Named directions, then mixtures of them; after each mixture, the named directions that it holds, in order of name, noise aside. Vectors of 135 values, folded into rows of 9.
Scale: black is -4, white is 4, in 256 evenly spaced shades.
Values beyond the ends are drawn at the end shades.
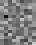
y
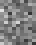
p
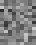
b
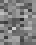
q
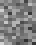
p.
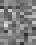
b.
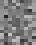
q, y.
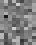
q, y.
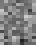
p, q, y.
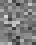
p, q, y.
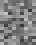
b, p, q.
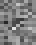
p, q.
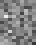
p, q, y.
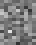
p, q.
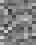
b, p, y.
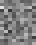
b, y.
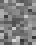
q, y.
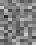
b, y.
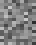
b, p.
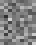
b, y.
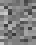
b, p, y.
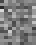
b, q.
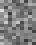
p.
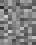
b, y.
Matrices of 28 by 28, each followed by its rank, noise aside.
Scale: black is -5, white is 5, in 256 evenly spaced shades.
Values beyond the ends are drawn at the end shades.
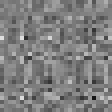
three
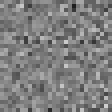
six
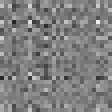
two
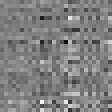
two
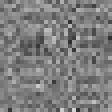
four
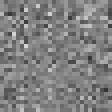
five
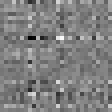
two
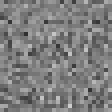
five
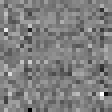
five
